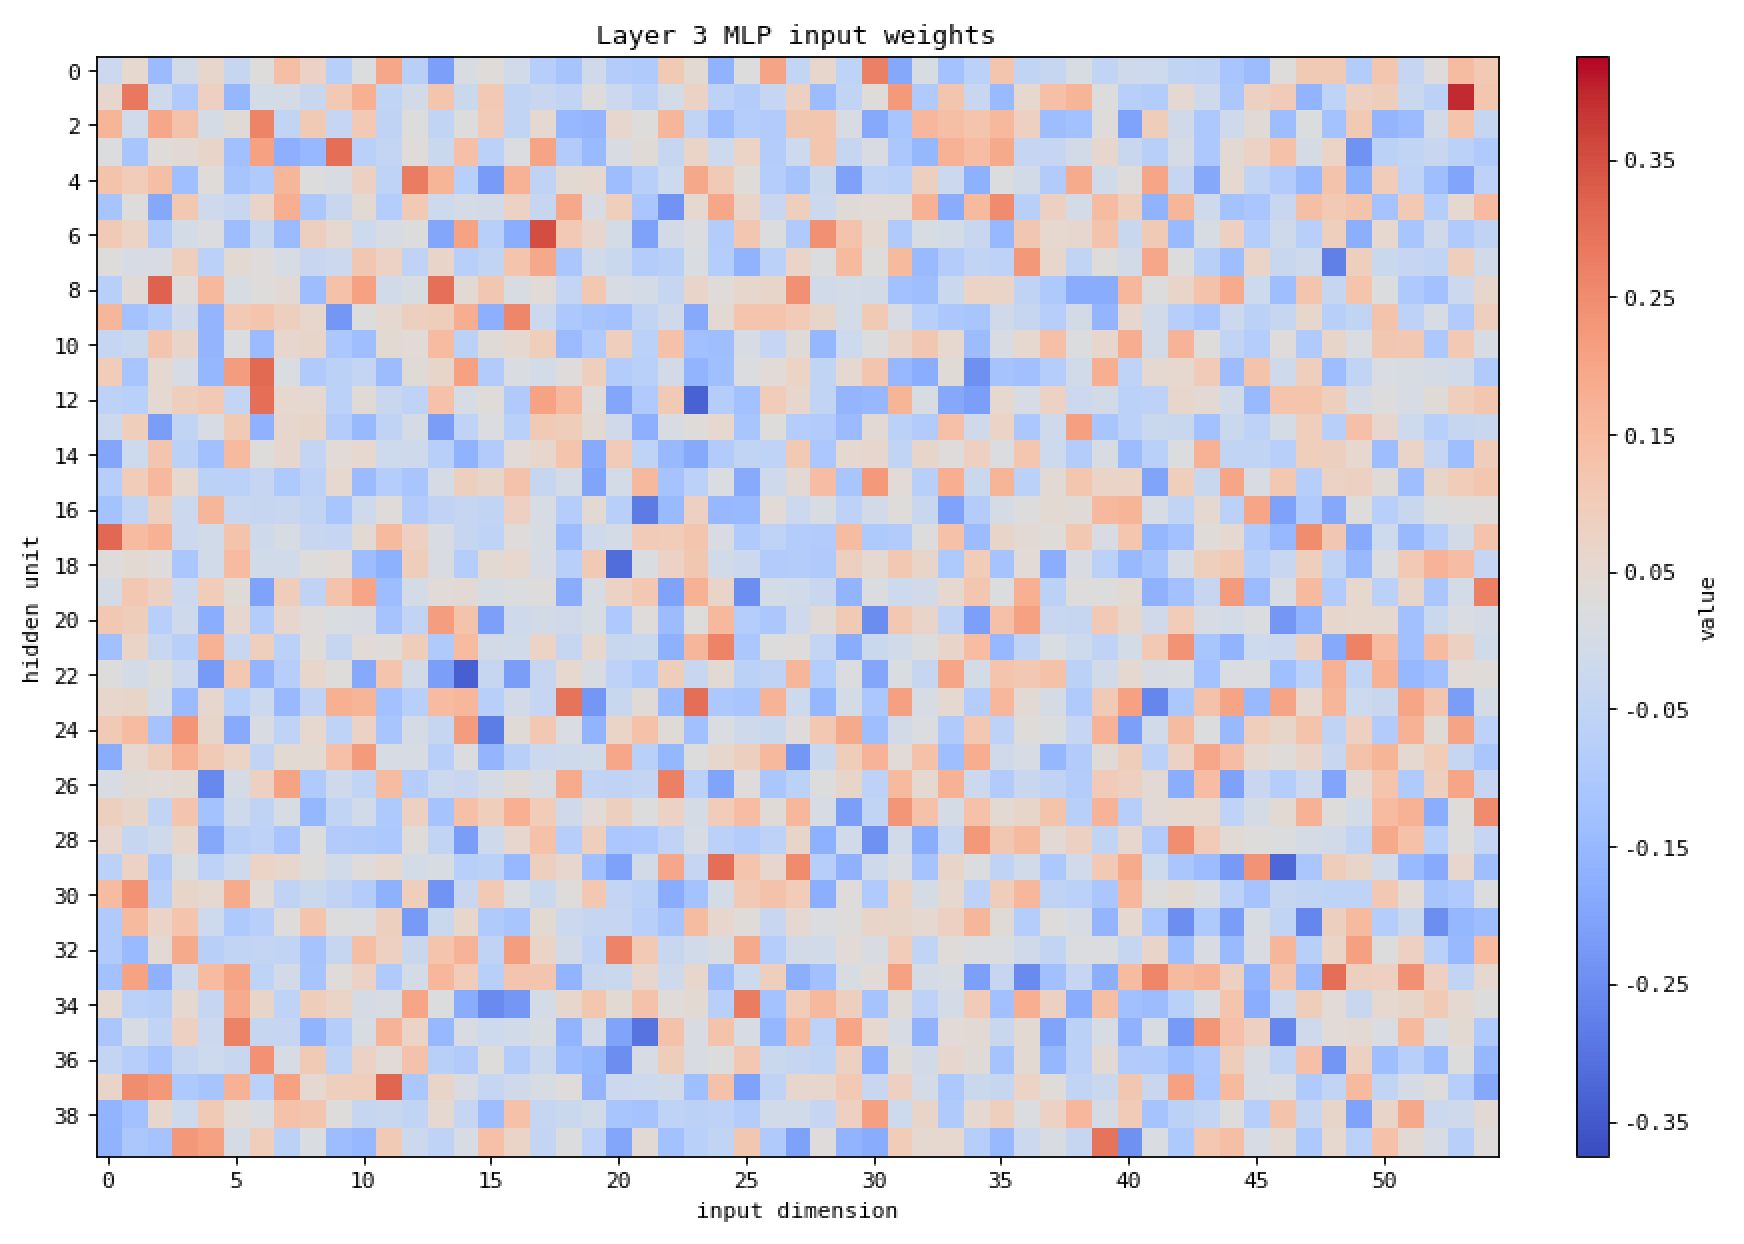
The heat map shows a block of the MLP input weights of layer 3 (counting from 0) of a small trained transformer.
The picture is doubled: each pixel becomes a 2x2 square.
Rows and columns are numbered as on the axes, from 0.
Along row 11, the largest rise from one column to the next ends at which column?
5
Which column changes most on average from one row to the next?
42
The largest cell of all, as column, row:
53, 1
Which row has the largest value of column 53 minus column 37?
18
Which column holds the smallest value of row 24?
15
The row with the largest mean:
27
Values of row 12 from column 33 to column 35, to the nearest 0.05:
-0.2 -0.2 0.05
